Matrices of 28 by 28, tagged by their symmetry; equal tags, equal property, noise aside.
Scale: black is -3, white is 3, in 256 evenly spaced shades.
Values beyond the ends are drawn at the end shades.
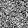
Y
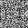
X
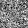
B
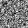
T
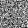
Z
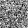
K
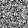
X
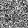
K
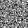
Z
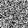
B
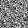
Z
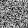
Y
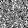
K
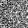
X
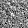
Z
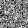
T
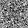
Y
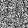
Z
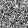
K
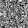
X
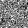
Y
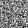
Z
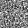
K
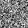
K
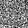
Z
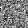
Z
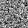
Z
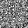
T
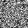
K
